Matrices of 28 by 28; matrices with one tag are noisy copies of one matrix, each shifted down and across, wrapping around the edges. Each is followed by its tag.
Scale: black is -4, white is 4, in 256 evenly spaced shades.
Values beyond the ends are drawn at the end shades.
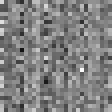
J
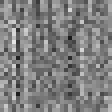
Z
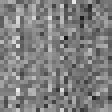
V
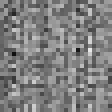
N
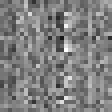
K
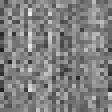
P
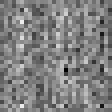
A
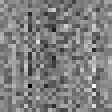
V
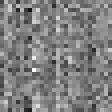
K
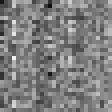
N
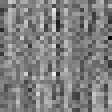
Z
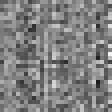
N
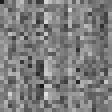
K
